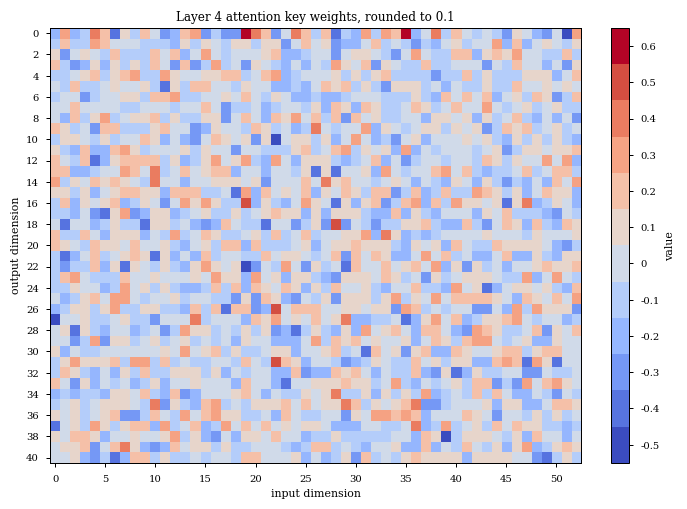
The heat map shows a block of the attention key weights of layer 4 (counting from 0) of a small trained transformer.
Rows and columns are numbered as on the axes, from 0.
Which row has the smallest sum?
18
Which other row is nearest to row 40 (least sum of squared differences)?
7
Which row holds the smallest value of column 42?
26
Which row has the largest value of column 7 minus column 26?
13
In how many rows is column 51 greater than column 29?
14
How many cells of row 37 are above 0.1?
12
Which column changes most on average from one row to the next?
28
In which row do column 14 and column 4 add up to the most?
0
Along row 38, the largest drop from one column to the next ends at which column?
39
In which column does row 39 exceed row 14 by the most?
47
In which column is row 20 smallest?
51
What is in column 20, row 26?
-0.3
